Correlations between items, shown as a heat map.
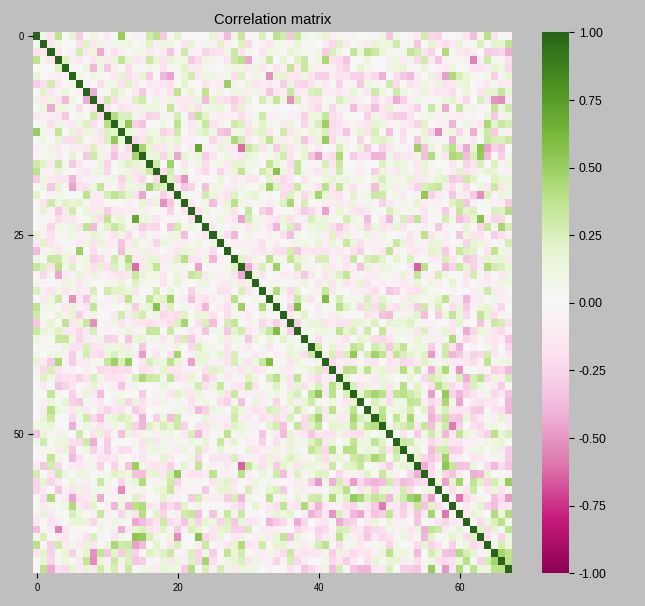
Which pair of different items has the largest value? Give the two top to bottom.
14, 23
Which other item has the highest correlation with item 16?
19
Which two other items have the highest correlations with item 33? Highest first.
41, 19
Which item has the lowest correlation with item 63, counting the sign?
20
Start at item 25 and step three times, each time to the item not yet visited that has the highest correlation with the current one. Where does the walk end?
40
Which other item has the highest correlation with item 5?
59
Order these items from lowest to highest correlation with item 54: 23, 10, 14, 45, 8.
10, 8, 45, 23, 14
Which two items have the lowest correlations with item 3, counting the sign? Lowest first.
62, 30
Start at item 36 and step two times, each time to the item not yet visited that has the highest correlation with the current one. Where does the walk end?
28
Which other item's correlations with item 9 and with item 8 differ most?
65
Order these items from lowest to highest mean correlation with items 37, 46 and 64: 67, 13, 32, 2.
67, 2, 13, 32
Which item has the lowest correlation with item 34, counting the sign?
24
